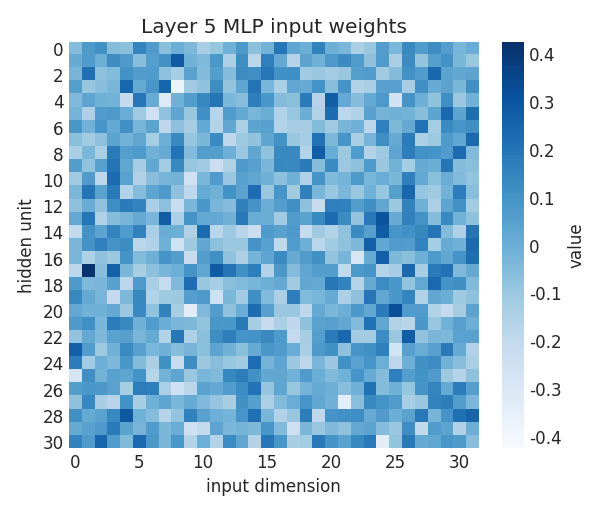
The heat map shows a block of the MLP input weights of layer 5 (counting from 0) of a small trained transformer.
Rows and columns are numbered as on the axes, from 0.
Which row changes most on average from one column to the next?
17
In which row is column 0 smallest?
25
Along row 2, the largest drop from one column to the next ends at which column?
2
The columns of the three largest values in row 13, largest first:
24, 7, 20
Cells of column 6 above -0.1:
22
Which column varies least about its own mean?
10
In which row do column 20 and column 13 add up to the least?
14
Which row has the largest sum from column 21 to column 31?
28
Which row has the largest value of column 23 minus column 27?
19
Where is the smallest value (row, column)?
3, 8
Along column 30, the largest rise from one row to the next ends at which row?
26
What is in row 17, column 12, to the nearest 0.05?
0.2
